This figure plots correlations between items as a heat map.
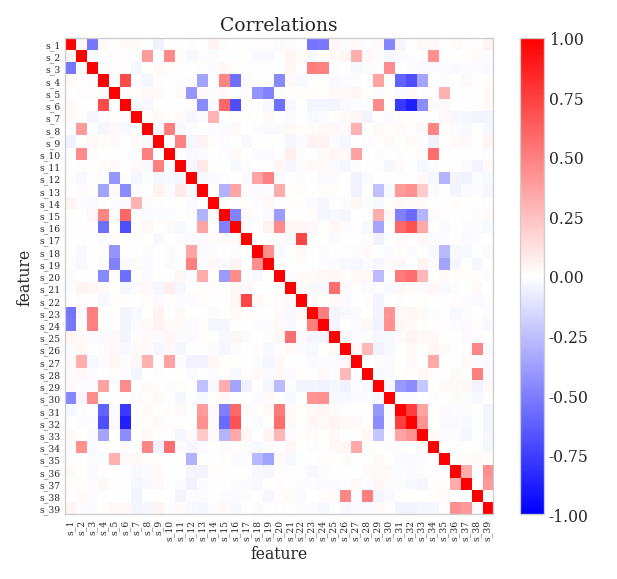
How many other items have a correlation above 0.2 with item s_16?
5
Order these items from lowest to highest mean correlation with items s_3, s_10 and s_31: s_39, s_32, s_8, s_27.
s_39, s_27, s_8, s_32
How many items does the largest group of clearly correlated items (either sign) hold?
10
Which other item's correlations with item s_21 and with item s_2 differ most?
s_25
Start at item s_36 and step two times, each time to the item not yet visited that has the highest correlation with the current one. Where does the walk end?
s_37
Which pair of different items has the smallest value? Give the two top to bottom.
s_6, s_32
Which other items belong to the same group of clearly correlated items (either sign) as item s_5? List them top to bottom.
s_12, s_18, s_19, s_35
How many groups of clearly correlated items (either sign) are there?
10
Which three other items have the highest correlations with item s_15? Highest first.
s_6, s_4, s_29
